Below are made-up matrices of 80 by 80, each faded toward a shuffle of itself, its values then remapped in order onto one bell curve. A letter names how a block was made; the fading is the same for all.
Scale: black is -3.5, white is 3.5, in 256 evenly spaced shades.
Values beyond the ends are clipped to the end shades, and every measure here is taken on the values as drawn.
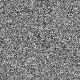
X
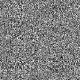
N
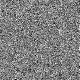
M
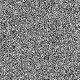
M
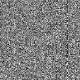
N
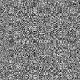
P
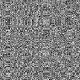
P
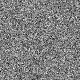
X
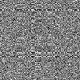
P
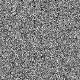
M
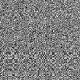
P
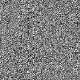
N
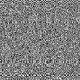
P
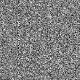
N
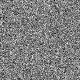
M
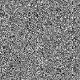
N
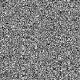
N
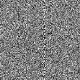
N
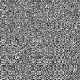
P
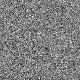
M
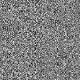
N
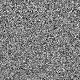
X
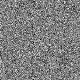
M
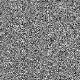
N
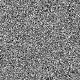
M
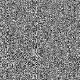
N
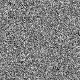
M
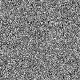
X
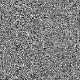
N
